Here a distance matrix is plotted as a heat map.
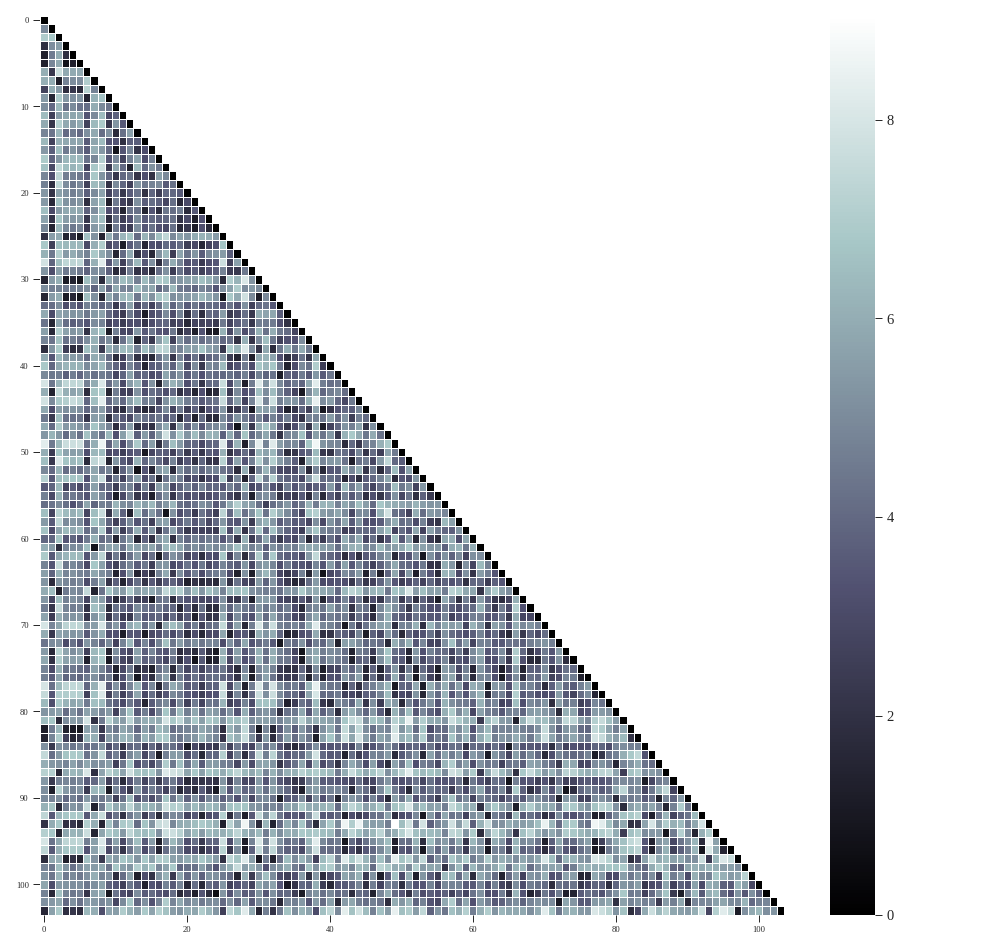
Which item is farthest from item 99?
98
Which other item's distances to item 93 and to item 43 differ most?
51
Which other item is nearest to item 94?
87
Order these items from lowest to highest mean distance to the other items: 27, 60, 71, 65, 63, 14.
65, 71, 14, 60, 63, 27
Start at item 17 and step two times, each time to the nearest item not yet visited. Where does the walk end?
12
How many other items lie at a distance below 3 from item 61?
7
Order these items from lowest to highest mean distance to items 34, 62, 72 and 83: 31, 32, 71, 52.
71, 52, 32, 31
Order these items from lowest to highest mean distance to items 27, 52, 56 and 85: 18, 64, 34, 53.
64, 34, 18, 53
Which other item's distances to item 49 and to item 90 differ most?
48
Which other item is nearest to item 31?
56
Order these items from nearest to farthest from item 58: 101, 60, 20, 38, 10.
10, 60, 101, 20, 38
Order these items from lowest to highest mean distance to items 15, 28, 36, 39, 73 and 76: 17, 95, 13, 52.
52, 13, 95, 17
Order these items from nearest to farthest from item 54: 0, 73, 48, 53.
0, 48, 73, 53
